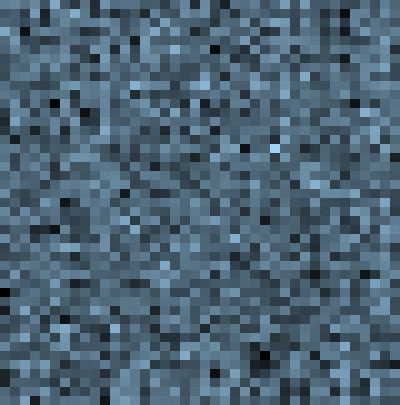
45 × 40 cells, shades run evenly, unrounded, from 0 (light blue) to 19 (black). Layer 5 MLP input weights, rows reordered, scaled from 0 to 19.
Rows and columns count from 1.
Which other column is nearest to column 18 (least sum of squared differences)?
16
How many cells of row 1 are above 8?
29
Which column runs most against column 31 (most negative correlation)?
23
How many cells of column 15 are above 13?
5
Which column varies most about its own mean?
35
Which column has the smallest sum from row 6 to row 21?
11
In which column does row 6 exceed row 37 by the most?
12
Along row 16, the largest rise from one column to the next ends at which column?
39
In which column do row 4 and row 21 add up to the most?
20
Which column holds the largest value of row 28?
32
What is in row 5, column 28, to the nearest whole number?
7
